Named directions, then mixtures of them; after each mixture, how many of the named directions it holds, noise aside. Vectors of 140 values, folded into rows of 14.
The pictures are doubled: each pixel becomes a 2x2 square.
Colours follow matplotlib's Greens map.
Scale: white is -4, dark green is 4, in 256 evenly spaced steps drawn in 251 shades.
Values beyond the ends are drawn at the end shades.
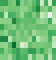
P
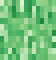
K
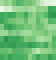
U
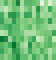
three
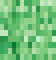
three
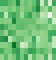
one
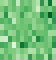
one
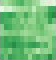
one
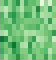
three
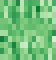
two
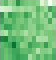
two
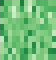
one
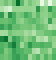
two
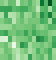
two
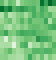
two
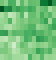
two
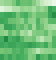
one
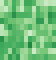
two
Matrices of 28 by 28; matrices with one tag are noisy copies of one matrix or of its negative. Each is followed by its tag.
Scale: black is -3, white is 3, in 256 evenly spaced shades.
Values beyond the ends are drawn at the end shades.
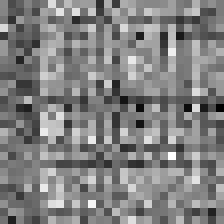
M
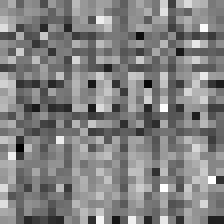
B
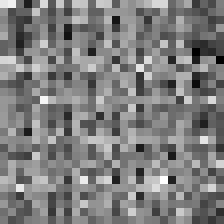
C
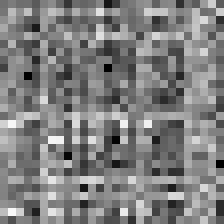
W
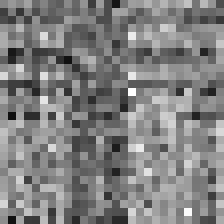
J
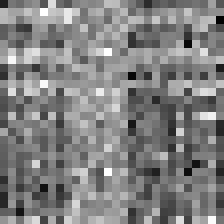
J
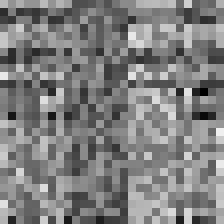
J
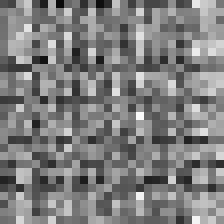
C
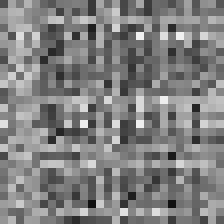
M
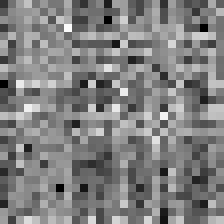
B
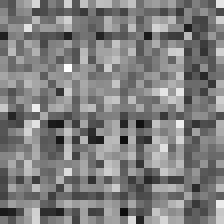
W
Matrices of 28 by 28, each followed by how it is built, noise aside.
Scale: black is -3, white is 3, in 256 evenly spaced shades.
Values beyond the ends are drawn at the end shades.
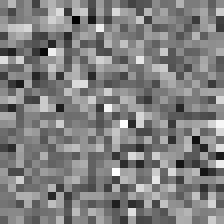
block diagonal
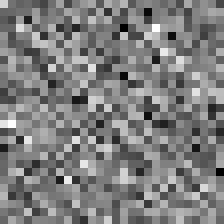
Toeplitz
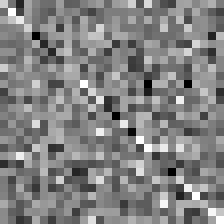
diagonal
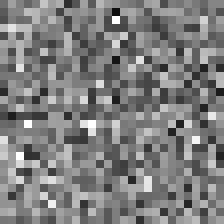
noise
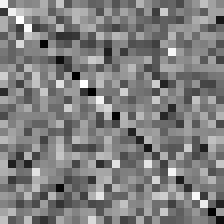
diagonal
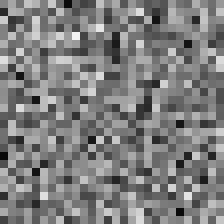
noise
